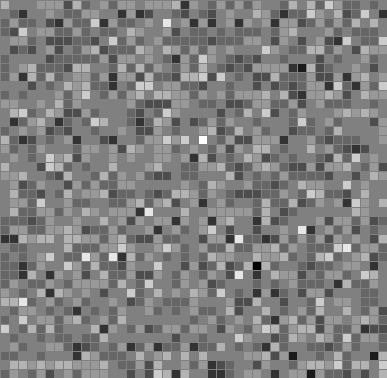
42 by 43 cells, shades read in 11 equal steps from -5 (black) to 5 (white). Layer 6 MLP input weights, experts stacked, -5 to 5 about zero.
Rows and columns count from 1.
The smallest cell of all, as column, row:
29, 30
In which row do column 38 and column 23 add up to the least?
5
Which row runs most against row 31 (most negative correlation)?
34
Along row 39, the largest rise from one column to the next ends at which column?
31
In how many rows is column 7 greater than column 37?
15
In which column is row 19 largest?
6
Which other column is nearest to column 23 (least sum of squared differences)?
21
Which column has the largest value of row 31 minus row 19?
27
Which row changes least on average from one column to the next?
12
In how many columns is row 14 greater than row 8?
18
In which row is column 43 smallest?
2
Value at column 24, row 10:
0
